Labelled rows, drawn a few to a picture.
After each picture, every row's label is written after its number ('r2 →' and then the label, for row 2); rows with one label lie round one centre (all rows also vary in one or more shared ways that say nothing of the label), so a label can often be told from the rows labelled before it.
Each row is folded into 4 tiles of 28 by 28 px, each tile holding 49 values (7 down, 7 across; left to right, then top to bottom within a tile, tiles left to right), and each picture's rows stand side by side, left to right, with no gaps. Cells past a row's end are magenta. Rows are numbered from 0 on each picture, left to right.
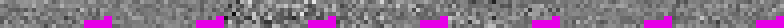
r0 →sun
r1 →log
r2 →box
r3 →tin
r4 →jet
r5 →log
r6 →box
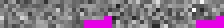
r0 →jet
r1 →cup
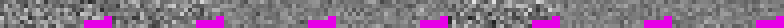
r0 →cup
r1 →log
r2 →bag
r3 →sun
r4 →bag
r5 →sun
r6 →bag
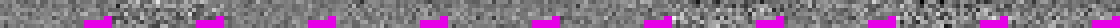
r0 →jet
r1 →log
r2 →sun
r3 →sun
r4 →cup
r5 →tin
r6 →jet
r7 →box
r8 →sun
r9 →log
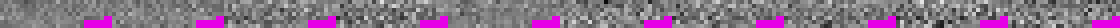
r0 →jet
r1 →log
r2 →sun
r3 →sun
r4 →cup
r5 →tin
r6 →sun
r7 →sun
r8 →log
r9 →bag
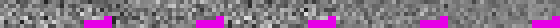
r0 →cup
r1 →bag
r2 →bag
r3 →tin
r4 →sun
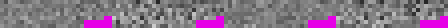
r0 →sun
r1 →log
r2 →sun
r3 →bag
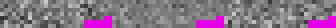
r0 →tin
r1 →cup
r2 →tin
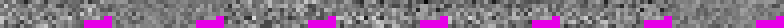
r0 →jet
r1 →tin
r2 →log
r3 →bag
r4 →jet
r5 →bag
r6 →log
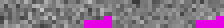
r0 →bag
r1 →bag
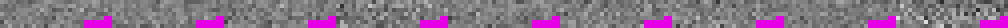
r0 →jet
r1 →bag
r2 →sun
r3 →sun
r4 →bag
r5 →sun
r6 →bag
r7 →sun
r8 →tin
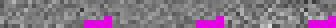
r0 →log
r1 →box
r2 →bag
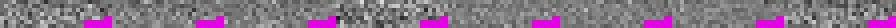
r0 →tin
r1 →sun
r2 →box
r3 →sun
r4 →cup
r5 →cup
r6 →box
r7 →tin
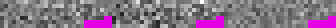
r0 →log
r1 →jet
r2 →box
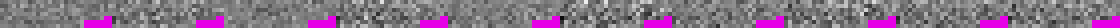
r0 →box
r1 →tin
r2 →sun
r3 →sun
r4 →sun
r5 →log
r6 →cup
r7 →box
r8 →bag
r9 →sun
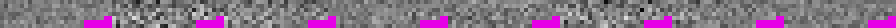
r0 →box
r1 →box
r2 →box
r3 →bag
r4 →cup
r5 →tin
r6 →sun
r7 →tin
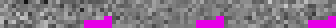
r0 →box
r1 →cup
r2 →log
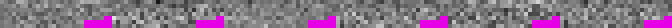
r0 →log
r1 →jet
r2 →jet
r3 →log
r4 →jet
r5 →bag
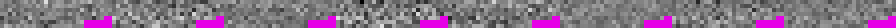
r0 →sun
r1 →tin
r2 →cup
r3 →jet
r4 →sun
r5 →jet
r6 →log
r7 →tin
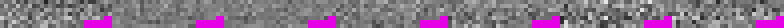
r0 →tin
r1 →box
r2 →bag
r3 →cup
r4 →tin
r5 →sun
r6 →cup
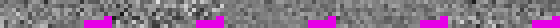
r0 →sun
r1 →box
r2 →cup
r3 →sun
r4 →box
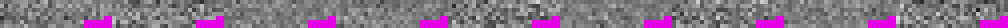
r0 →sun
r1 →box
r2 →box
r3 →jet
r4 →jet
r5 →box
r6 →jet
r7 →tin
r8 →jet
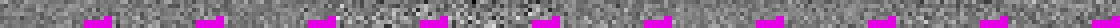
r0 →bag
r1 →box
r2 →log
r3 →bag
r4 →sun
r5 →tin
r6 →box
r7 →tin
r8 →cup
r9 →bag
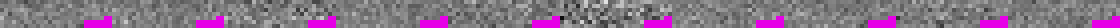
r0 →jet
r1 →box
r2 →tin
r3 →tin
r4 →cup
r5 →sun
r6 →sun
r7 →jet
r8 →sun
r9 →sun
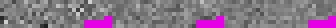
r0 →cup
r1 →jet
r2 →tin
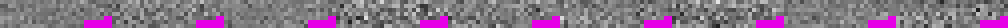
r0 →log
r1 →log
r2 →bag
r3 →log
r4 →tin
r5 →log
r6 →sun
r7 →cup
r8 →sun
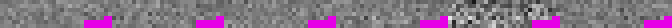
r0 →tin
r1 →bag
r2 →box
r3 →bag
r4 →jet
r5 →sun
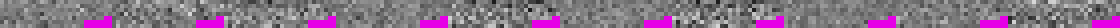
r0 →cup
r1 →box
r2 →jet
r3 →log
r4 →box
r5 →bag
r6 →box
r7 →tin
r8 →cup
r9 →cup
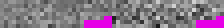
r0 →bag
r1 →sun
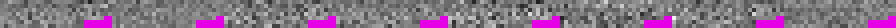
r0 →bag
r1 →sun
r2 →sun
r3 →jet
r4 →sun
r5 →sun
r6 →jet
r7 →sun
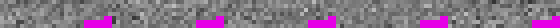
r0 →jet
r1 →bag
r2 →box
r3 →bag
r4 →bag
